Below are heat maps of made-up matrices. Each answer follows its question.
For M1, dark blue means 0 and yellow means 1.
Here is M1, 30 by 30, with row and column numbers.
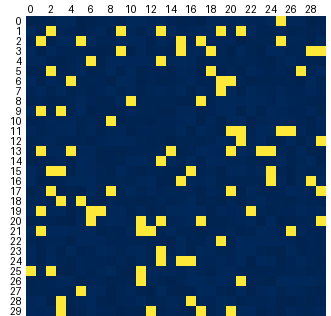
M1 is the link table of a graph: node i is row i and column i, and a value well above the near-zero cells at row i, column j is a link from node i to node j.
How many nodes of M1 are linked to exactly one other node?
7
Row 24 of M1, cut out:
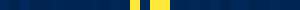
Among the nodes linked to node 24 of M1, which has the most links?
node 13
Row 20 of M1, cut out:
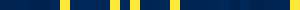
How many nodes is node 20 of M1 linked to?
5
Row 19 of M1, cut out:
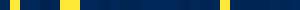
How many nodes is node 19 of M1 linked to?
4
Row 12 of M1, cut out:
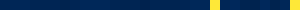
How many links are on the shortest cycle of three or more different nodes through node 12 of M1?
5
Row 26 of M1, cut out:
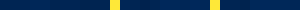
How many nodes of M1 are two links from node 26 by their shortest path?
4
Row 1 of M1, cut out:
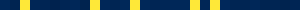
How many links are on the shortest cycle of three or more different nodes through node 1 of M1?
5
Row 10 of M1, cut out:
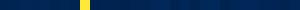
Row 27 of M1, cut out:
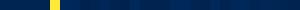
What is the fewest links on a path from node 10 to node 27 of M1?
5
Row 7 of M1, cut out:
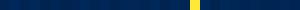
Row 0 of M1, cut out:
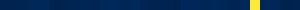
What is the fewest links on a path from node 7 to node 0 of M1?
5
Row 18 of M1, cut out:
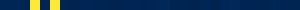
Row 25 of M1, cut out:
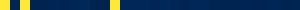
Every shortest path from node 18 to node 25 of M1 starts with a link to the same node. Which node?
node 5
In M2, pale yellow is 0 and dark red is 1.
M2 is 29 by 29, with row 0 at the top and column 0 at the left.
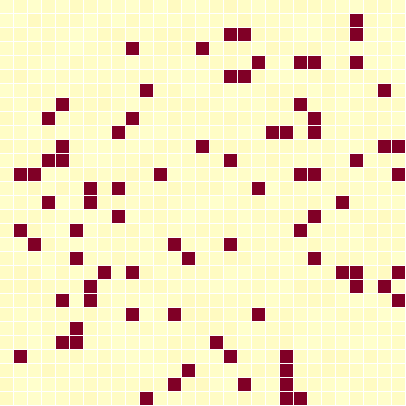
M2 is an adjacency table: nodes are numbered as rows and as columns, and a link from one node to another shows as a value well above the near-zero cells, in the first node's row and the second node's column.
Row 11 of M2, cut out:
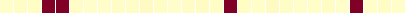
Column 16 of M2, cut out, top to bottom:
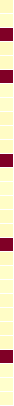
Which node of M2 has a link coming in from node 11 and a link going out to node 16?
node 25
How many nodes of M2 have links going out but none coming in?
2
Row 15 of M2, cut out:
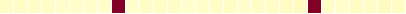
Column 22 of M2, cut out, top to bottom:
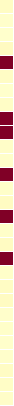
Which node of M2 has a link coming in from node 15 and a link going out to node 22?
node 8
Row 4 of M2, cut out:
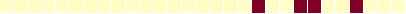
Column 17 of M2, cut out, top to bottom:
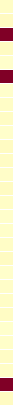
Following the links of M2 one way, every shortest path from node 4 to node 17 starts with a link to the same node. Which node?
node 18
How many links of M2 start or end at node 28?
7
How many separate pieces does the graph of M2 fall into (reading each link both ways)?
2
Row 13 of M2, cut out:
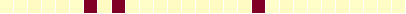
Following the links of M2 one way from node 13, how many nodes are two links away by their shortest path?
6
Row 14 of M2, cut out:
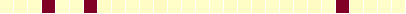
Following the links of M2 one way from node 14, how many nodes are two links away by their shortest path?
6
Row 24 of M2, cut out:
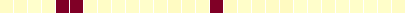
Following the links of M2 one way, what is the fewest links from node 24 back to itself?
5
